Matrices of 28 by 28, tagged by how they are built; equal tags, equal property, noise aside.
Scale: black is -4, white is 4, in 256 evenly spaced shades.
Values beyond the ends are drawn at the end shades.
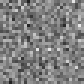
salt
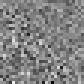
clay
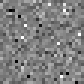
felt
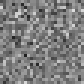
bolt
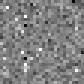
felt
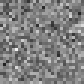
bolt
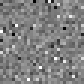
felt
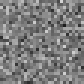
bolt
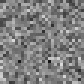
bolt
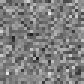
bolt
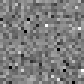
felt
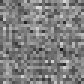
salt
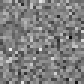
bolt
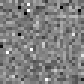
felt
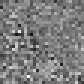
clay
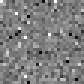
felt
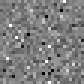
felt
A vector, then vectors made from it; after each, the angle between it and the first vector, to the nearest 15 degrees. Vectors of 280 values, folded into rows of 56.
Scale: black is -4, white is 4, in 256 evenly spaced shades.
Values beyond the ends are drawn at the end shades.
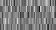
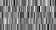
15 degrees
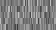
90 degrees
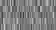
45 degrees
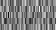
120 degrees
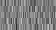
105 degrees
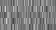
75 degrees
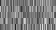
90 degrees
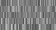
90 degrees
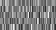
90 degrees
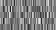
75 degrees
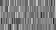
105 degrees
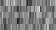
135 degrees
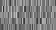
75 degrees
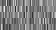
90 degrees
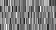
45 degrees
